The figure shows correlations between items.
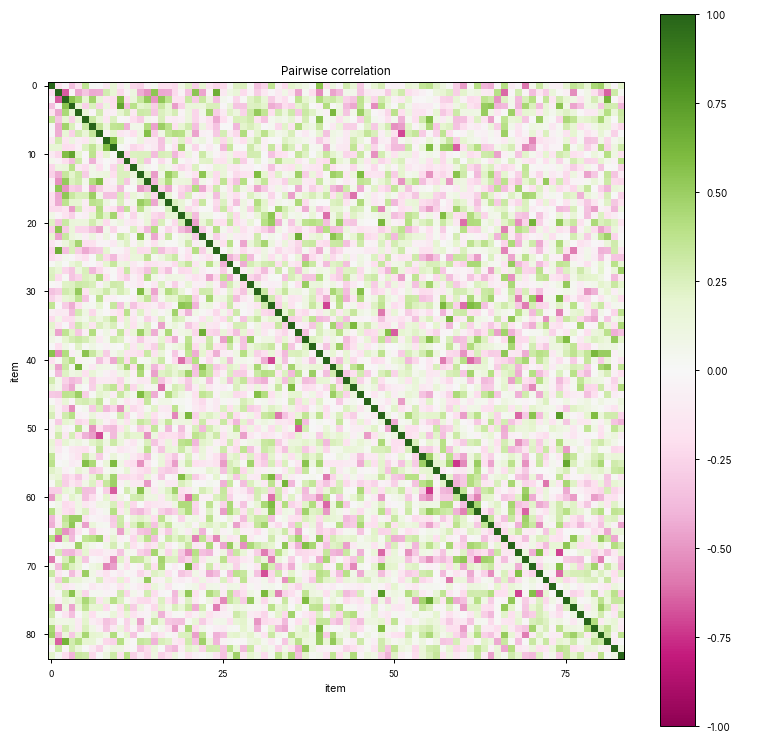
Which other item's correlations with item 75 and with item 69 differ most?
55
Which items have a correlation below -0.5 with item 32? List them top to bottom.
40, 60, 69
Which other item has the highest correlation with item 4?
41
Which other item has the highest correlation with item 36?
22
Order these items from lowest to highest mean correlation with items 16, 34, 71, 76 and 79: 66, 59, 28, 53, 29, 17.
53, 59, 17, 28, 29, 66
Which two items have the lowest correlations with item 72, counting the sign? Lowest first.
58, 34
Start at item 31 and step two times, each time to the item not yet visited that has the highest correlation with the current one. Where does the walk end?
48
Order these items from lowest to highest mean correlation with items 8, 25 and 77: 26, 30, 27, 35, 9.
26, 27, 30, 9, 35
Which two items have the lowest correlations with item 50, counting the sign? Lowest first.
36, 6
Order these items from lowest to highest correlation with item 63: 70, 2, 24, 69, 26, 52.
52, 24, 26, 70, 2, 69
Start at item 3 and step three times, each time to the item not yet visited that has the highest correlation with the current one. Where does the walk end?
81
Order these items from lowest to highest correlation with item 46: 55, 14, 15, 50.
15, 50, 55, 14
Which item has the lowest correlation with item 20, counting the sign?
60
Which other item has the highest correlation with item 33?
18
